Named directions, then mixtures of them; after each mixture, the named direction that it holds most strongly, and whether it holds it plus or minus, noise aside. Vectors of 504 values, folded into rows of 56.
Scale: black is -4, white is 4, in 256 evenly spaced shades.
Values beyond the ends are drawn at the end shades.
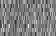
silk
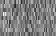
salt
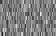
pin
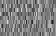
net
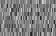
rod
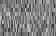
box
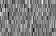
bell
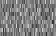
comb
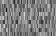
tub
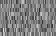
comb, minus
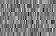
net, plus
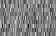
silk, minus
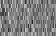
bell, minus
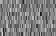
pin, minus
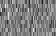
bell, minus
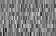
comb, plus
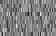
pin, plus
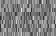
box, minus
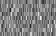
rod, minus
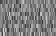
pin, plus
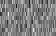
bell, minus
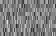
pin, minus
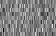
comb, plus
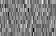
bell, plus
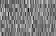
bell, plus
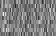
salt, plus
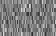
box, minus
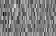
salt, minus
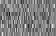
box, minus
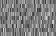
comb, minus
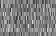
silk, plus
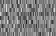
net, plus
